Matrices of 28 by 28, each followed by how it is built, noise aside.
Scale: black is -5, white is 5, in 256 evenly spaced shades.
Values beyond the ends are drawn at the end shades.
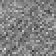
Hankel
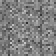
repeating rows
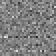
uneven rows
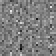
uneven columns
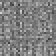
blocks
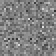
uneven rows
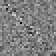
banded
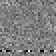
uneven rows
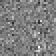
uneven columns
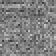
blocks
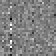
uneven columns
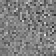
upper triangular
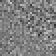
upper triangular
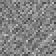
Hankel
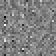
uneven columns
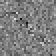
banded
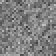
Hankel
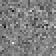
uneven rows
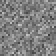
Hankel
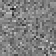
banded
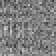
blocks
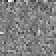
uneven rows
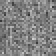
blocks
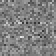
uneven rows
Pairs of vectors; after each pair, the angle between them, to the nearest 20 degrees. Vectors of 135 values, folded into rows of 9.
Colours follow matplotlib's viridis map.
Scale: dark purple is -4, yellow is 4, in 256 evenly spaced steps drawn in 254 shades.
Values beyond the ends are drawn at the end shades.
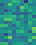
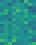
120 degrees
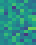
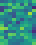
100 degrees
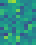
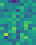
140 degrees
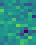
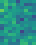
60 degrees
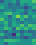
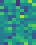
60 degrees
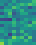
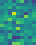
120 degrees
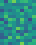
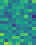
100 degrees
